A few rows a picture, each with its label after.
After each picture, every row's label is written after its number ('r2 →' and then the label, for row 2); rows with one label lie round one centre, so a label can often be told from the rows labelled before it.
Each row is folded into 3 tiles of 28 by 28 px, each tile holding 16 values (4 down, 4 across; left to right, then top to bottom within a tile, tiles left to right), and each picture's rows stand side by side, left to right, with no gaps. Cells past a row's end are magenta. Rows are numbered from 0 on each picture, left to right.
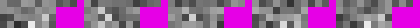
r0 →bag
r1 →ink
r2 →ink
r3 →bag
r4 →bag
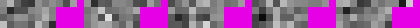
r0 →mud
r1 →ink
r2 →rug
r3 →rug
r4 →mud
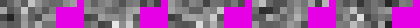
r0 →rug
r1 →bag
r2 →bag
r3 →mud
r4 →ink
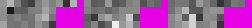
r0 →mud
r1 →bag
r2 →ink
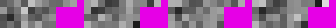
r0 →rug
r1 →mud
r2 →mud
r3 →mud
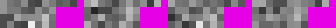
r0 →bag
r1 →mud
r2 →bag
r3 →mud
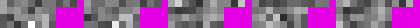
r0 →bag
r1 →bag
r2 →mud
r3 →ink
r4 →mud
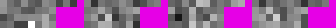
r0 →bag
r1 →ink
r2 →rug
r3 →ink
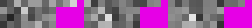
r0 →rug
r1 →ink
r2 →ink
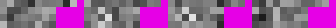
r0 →mud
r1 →ink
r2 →ink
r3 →rug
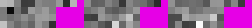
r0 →mud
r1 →bag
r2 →bag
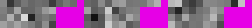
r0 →ink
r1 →rug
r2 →mud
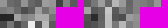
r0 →bag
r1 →rug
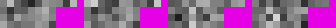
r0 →mud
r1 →mud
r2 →rug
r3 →ink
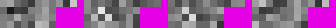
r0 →mud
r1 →ink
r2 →ink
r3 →mud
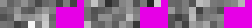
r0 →bag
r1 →mud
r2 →rug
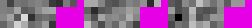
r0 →ink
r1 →mud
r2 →rug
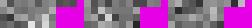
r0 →bag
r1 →ink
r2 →mud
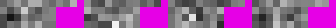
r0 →rug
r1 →bag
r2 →ink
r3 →rug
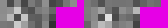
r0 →ink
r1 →ink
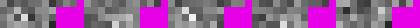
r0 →ink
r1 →bag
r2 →ink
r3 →bag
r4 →mud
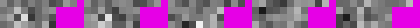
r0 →ink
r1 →ink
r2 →bag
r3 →mud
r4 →rug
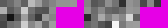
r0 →rug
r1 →bag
